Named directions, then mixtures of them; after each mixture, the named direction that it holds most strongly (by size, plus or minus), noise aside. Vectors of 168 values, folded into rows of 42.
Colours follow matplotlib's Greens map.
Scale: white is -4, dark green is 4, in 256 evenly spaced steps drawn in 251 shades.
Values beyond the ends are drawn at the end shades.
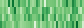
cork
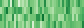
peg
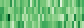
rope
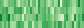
rope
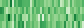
rope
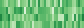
rope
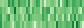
cork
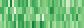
peg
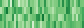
peg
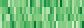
cork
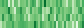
cork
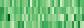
rope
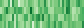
peg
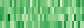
rope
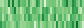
cork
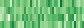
rope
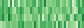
cork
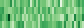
rope
